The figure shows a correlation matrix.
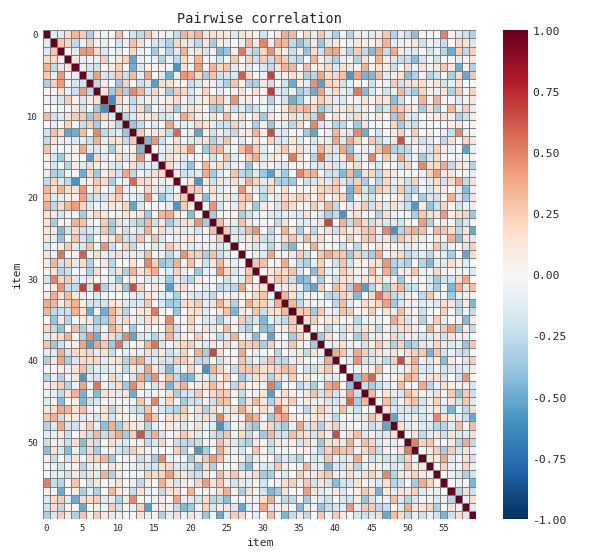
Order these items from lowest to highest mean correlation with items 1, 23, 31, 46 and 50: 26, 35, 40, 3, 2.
35, 26, 3, 40, 2
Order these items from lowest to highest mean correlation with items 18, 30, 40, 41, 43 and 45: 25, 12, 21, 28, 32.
21, 32, 25, 28, 12
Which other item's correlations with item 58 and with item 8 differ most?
9
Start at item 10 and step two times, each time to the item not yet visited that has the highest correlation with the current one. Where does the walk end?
15
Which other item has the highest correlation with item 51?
50
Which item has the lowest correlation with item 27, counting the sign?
58
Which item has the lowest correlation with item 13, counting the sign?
14
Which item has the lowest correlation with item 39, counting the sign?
53
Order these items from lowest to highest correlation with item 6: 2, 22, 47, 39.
47, 22, 39, 2
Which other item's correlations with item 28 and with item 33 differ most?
18
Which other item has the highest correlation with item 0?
55
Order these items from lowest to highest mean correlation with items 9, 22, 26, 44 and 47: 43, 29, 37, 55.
43, 29, 55, 37
